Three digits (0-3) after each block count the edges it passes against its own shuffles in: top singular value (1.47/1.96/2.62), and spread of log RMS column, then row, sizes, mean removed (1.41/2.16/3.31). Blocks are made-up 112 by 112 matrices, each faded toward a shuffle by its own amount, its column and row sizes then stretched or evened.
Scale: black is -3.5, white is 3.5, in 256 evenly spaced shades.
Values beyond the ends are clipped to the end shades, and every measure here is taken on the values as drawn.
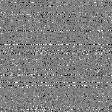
2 1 3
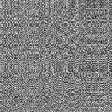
3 1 1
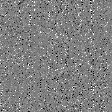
0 2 0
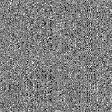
2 2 0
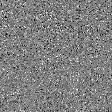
0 1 1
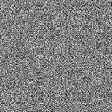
2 0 1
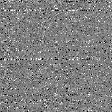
2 1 2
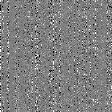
1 3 0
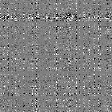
1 3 3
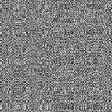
3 2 1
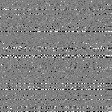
3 0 3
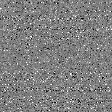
1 0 2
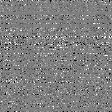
0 1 3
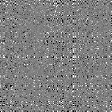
3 2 2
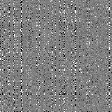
3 3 1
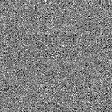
2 1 1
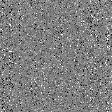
0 2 0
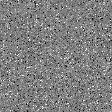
0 1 0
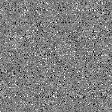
1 1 2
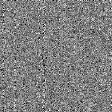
1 2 1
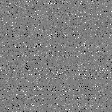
0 1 2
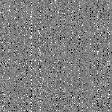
0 3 1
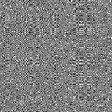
3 1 1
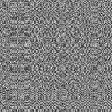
3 2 1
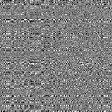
3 1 3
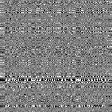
3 0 3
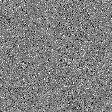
0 1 0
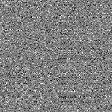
2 0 2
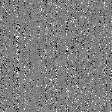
0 3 0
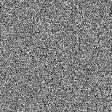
0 1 0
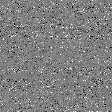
0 0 2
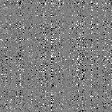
2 3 2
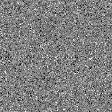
1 1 1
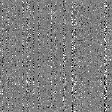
1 3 1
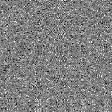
2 1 0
